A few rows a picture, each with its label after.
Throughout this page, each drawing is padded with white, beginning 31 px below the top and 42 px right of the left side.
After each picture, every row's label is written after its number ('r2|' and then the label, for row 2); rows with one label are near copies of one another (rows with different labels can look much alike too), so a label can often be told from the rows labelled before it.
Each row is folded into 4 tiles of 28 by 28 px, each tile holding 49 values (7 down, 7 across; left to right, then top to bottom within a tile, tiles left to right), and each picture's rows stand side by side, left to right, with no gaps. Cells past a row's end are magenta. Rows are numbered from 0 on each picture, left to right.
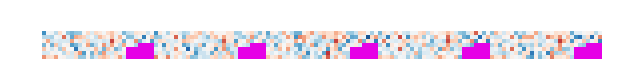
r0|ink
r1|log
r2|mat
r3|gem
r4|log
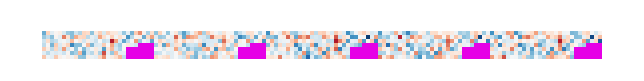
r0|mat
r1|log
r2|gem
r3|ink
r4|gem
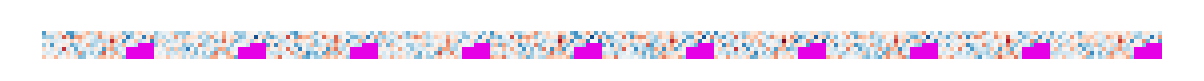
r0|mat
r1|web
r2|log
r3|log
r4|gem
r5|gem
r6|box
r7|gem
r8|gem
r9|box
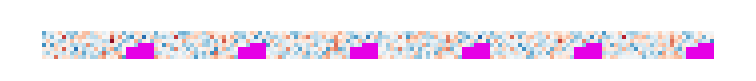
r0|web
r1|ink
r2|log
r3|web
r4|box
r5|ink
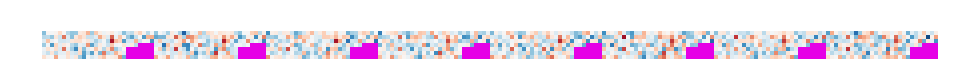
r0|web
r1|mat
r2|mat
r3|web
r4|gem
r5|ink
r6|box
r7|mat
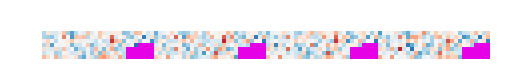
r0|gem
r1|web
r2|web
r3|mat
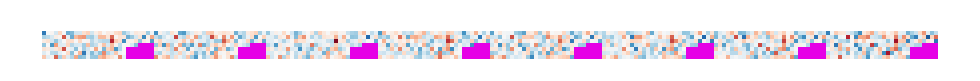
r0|log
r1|ink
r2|web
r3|gem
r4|ink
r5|gem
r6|web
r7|web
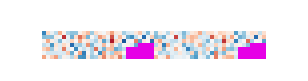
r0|box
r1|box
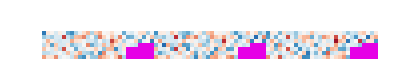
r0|ink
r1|ink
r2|box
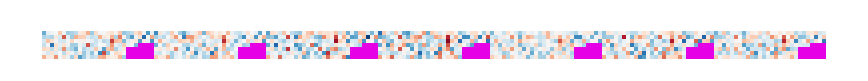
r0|web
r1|log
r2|web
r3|log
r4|log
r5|box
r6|box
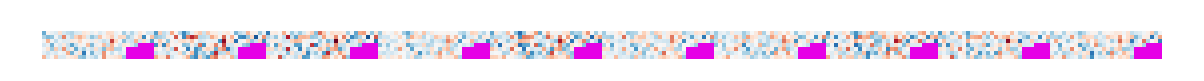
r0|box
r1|log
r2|web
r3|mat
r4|mat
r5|web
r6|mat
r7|mat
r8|log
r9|box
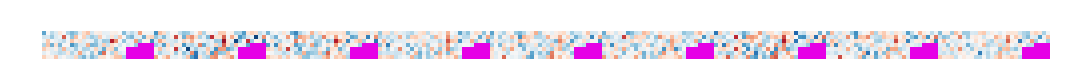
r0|ink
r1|box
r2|mat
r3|box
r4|mat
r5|ink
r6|log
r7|log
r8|box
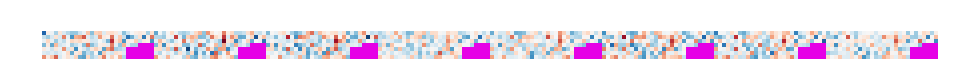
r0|log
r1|web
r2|web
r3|web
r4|ink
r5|ink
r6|ink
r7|box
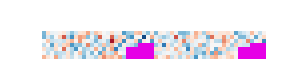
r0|gem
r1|ink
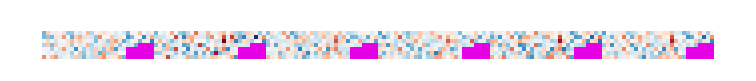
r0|gem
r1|web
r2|log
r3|ink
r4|gem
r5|gem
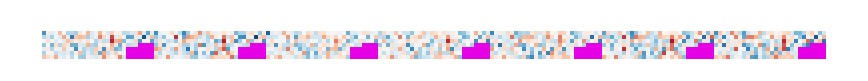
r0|gem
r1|web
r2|ink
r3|gem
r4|ink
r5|mat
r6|gem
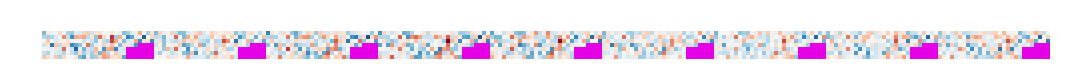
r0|gem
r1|mat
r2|log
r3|log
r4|mat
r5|ink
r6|web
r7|box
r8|gem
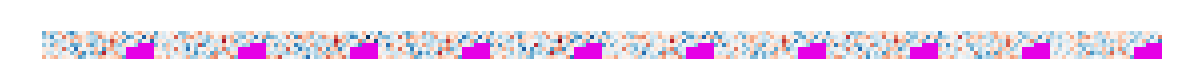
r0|mat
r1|web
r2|gem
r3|mat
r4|web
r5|log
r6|log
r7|ink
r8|ink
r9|mat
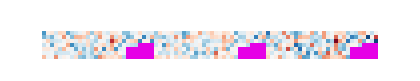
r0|gem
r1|mat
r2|mat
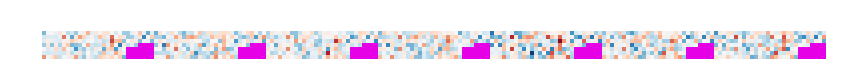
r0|gem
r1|log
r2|mat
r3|ink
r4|log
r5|mat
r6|web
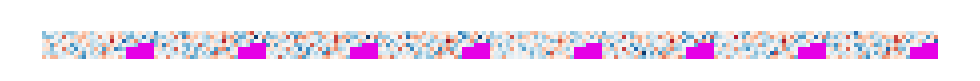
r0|box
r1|web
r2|web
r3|gem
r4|web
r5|box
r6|web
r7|mat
